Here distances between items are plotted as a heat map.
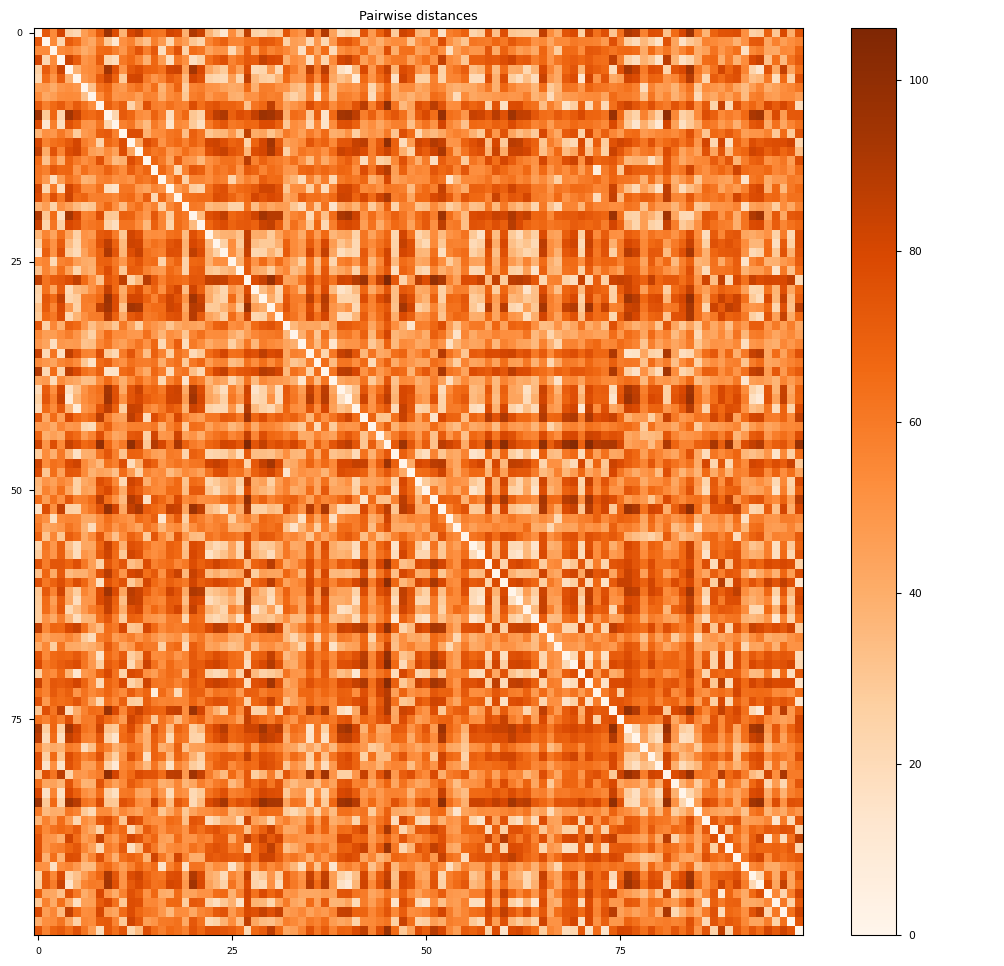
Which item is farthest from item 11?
27
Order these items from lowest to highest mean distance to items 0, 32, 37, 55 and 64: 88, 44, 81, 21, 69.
21, 44, 88, 81, 69
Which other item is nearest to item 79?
14
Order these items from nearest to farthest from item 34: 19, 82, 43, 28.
19, 43, 28, 82
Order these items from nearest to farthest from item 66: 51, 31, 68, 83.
83, 68, 31, 51
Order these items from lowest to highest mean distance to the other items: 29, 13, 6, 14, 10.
6, 10, 14, 29, 13
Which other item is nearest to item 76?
35
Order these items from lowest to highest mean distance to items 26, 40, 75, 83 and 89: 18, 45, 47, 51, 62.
62, 18, 47, 51, 45
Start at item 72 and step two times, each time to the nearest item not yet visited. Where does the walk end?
18
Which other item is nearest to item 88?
94
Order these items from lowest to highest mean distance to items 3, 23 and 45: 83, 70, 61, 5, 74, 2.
83, 70, 5, 2, 61, 74
